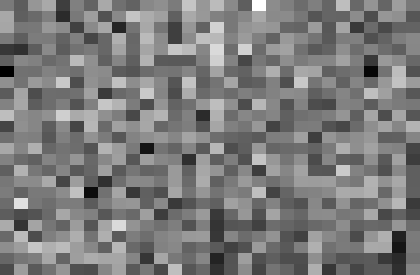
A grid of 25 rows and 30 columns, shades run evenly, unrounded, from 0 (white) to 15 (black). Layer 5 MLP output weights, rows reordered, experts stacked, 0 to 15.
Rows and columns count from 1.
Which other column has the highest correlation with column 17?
29
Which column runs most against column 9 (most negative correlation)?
20
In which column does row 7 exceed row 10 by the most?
1
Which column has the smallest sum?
9
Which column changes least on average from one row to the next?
21
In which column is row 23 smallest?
3
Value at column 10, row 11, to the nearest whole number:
11
